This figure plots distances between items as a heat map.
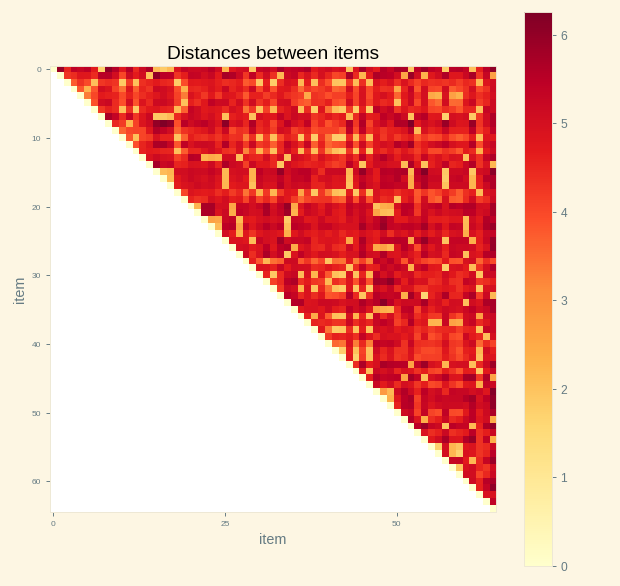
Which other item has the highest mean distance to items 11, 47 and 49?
64
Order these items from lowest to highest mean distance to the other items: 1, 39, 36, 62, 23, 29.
62, 36, 29, 39, 1, 23
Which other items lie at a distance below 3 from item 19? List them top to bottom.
3, 5, 50
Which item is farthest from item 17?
8
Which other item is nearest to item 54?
33
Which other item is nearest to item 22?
34
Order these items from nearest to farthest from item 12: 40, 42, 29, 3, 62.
42, 62, 40, 3, 29
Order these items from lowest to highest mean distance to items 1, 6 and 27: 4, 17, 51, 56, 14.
14, 51, 4, 56, 17
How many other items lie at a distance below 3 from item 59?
5
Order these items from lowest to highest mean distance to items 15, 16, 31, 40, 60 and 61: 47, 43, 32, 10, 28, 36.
43, 28, 10, 32, 36, 47
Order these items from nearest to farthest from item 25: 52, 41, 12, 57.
57, 52, 12, 41
